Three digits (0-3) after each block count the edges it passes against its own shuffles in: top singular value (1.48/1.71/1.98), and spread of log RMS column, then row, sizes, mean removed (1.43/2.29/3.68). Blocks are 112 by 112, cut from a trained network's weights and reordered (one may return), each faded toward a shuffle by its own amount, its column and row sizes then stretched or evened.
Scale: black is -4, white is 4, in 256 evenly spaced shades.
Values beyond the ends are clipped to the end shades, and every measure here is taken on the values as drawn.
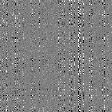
3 3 2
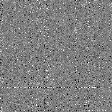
1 2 1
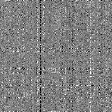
3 2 2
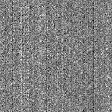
3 1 1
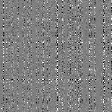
3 3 1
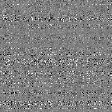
0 2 3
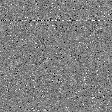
1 0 1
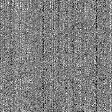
3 2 1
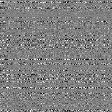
3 1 3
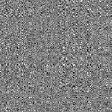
3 2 2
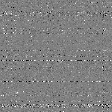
2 1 2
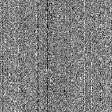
3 2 0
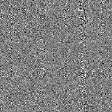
2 2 2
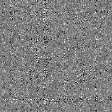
1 2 1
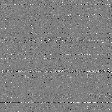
2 1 2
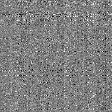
1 1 2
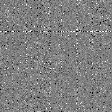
2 2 1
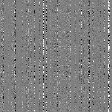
3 3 1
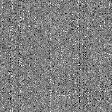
1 2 1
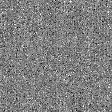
0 0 1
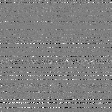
2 0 3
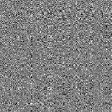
3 2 2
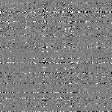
1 2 3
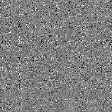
1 2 2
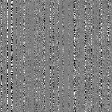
3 3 0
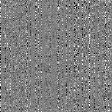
2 3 1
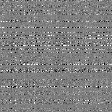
1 1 3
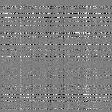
3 1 3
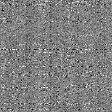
1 1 2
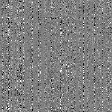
0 3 1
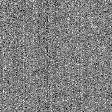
1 1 0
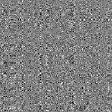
3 2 2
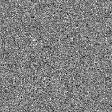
1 1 1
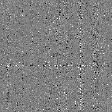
1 2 1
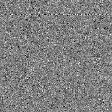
1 1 0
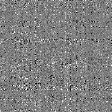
0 2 2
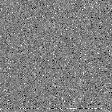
1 1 1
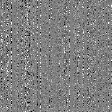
0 3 0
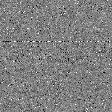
1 0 1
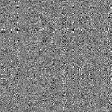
3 2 2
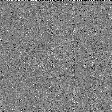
2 1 1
